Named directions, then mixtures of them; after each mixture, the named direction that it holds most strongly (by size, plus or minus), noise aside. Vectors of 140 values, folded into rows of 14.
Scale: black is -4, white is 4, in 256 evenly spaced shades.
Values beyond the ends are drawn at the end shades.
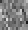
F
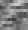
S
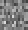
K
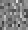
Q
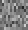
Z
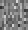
Q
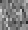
F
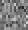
Z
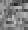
S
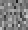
Q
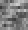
S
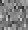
Z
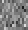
Z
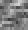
S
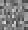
K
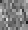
F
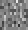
Q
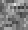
S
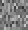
Z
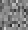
Q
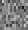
Z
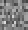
K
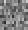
K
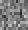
Q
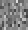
Q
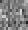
F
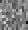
F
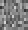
K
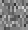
Z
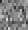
F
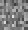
K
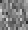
F
